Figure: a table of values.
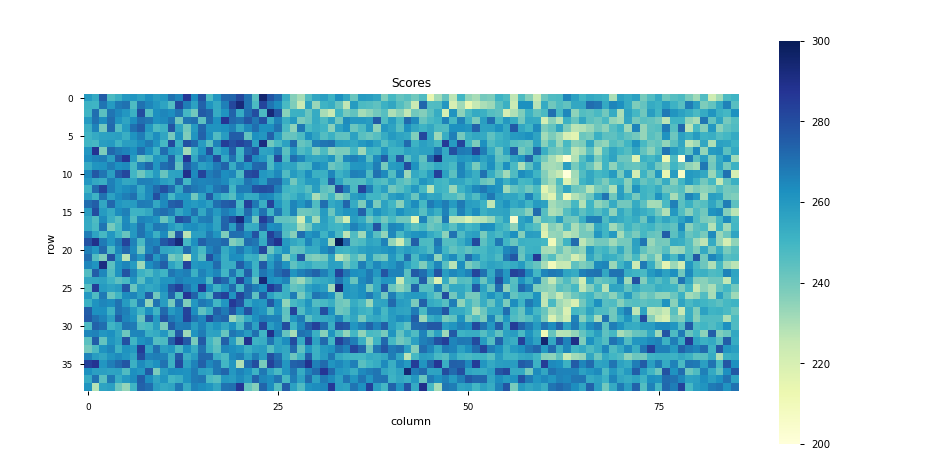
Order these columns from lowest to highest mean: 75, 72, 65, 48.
65, 75, 72, 48
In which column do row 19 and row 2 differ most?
61
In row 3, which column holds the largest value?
18
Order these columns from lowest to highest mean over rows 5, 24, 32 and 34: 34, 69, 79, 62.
62, 69, 34, 79
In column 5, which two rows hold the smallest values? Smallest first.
21, 38
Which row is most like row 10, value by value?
8
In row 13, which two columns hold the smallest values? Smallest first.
63, 61
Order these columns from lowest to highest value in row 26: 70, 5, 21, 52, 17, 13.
70, 52, 5, 21, 17, 13
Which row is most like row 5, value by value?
27
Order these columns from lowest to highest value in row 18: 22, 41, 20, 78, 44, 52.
52, 41, 78, 44, 20, 22
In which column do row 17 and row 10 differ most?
78
